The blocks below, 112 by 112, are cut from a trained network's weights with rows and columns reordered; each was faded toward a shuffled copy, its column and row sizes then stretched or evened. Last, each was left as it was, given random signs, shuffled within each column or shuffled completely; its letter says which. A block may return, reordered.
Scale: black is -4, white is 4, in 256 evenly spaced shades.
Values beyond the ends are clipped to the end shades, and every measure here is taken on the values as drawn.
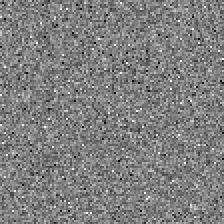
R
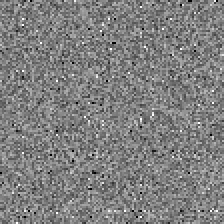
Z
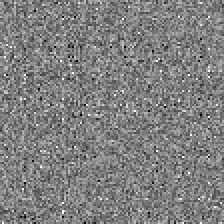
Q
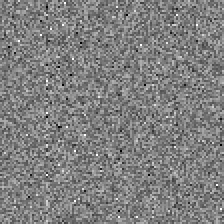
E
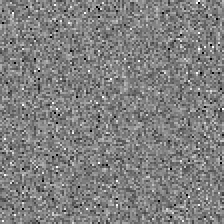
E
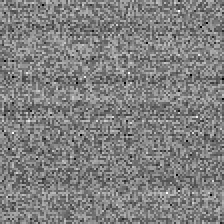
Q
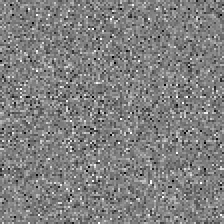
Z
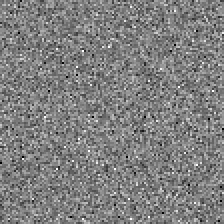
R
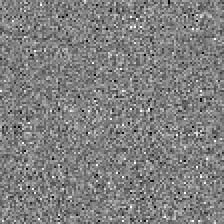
Q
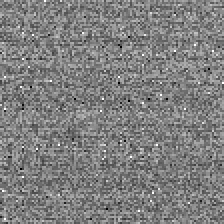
Q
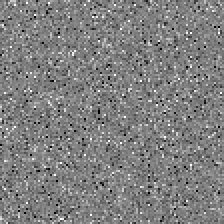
E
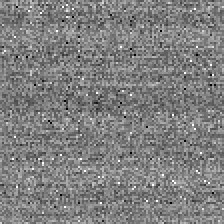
Q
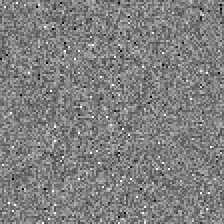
E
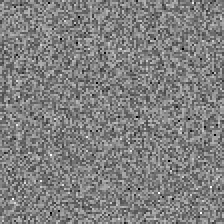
R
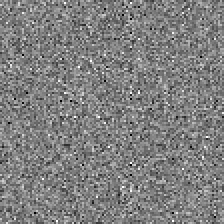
Q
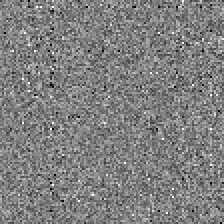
Z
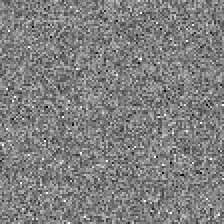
R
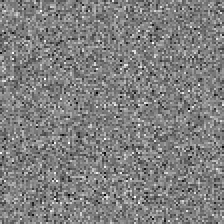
Z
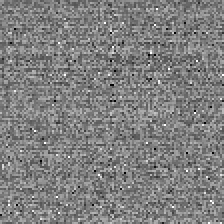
Q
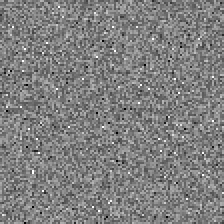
R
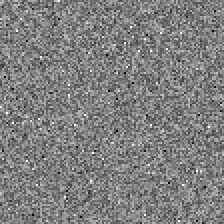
R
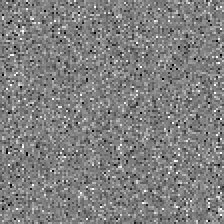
E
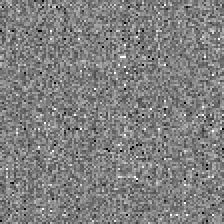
Q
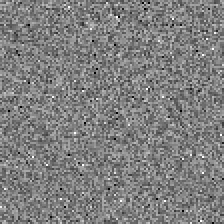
Z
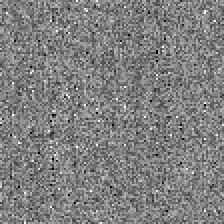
E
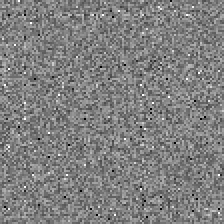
Z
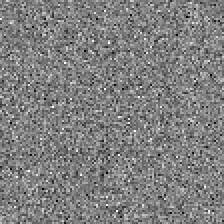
R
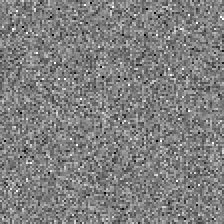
R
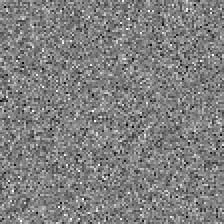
R
